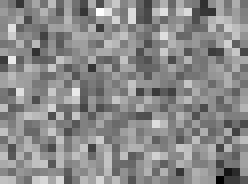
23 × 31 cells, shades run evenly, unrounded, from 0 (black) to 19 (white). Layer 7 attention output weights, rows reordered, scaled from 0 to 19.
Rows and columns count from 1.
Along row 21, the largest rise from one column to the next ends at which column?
8
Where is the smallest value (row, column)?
23, 28
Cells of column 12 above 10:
12
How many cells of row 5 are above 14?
4
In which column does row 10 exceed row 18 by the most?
29
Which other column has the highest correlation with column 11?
26
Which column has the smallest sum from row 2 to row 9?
19
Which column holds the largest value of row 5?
21
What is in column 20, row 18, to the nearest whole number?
7
